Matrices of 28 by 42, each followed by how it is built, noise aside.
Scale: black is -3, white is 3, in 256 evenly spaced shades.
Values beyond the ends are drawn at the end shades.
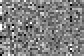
uneven columns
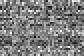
blocks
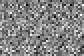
repeating columns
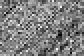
Hankel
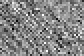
Toeplitz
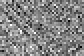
Toeplitz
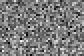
repeating columns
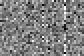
uneven columns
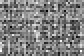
blocks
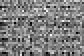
blocks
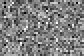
noise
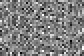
repeating rows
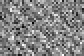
Toeplitz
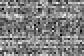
blocks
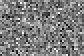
noise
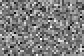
noise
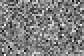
noise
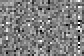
uneven columns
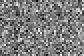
repeating columns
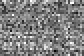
blocks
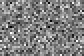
repeating columns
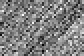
Hankel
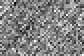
Hankel
